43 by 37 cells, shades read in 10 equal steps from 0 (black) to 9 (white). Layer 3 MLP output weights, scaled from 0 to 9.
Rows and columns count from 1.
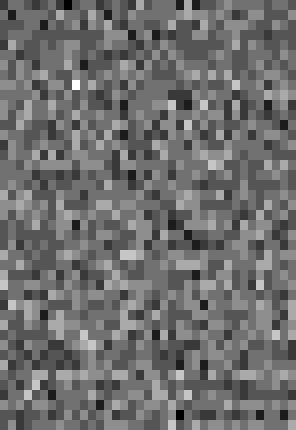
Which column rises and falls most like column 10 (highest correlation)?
30
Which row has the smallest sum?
42
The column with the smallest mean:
6
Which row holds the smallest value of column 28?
25
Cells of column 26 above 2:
35
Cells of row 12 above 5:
2
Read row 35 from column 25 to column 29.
2 4 5 3 5
